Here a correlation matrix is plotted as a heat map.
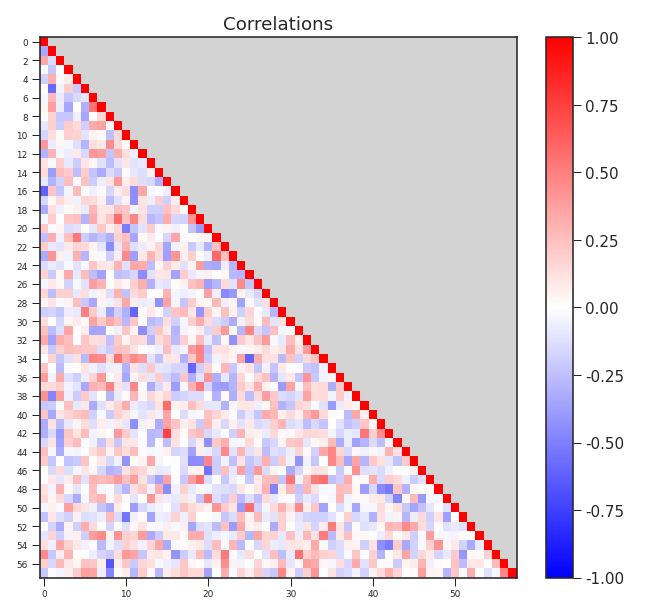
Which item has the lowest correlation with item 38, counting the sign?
1
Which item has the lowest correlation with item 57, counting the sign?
8
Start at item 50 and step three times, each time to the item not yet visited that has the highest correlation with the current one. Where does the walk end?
55
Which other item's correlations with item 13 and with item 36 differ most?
32
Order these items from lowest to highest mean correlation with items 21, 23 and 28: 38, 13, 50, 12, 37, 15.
37, 38, 15, 12, 13, 50
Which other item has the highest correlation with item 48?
54
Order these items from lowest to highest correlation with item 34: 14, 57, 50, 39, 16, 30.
50, 14, 39, 57, 16, 30
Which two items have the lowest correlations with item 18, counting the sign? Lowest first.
35, 45
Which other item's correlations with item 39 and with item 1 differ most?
15
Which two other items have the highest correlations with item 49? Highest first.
20, 13
